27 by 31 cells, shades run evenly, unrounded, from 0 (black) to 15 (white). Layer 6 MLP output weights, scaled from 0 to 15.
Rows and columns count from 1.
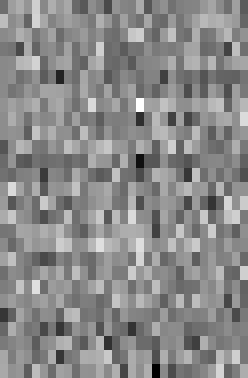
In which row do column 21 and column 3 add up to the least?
6
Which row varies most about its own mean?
27
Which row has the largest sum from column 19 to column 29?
8
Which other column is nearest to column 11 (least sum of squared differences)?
19
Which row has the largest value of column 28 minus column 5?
26
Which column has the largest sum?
13
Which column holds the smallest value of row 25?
14
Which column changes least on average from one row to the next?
16
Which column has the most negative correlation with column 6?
2
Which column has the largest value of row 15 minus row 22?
29
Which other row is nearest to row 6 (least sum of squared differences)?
24
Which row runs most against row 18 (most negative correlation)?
9
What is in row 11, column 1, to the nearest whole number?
5
